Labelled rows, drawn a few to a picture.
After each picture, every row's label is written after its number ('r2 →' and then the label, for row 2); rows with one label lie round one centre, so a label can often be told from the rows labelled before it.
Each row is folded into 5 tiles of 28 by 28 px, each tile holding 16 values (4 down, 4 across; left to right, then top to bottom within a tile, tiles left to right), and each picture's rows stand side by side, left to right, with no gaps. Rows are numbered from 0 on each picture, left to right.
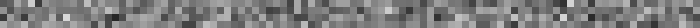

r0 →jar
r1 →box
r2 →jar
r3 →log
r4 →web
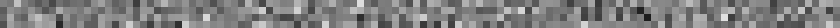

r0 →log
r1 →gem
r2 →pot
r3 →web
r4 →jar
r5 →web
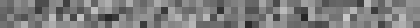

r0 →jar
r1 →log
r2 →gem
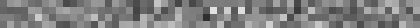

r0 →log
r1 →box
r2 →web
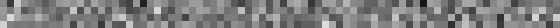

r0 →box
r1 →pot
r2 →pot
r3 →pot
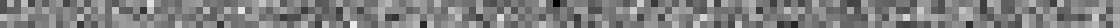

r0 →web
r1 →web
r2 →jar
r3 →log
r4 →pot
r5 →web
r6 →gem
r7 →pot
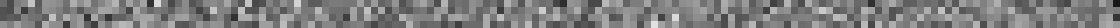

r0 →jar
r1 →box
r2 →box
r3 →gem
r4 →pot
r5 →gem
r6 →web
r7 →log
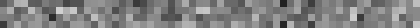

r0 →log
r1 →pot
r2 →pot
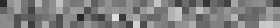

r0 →pot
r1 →log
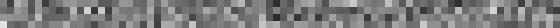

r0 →box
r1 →log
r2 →jar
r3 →box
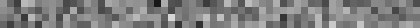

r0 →gem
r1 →gem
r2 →log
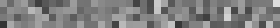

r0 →log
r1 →box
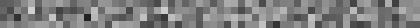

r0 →jar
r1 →gem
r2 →gem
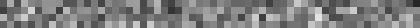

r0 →web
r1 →pot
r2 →log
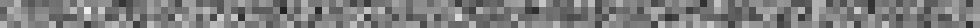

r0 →box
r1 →log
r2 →web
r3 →log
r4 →jar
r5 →pot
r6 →pot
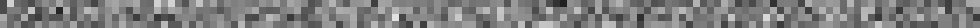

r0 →web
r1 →jar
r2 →pot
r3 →log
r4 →pot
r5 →gem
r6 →web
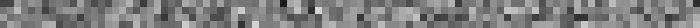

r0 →pot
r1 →pot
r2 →pot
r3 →jar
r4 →jar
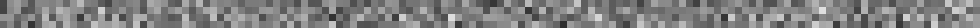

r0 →pot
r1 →pot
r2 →web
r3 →gem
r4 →log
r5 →gem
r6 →gem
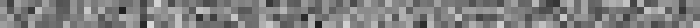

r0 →box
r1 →log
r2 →gem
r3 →log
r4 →web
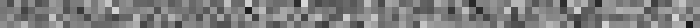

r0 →jar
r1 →gem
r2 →gem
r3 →box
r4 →pot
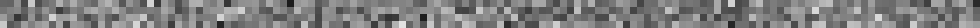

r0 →jar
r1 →web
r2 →jar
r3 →log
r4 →jar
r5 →jar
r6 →log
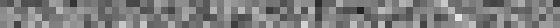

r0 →log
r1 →box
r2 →jar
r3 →log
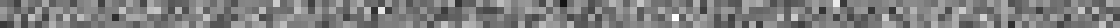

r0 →gem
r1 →pot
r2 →box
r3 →jar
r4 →pot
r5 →web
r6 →pot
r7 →web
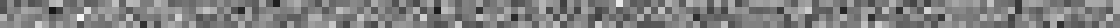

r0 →web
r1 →log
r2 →log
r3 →web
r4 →web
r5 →jar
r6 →web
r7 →web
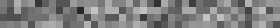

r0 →jar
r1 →gem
